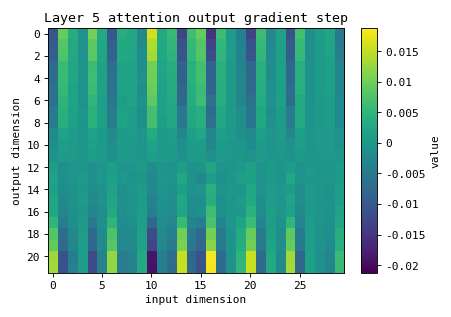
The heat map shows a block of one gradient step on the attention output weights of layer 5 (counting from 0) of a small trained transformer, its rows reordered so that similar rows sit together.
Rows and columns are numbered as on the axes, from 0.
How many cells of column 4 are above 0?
12
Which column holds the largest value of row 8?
10
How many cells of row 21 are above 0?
12
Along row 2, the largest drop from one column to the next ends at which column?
16
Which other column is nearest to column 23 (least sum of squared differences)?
28
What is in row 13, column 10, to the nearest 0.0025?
-0.0025
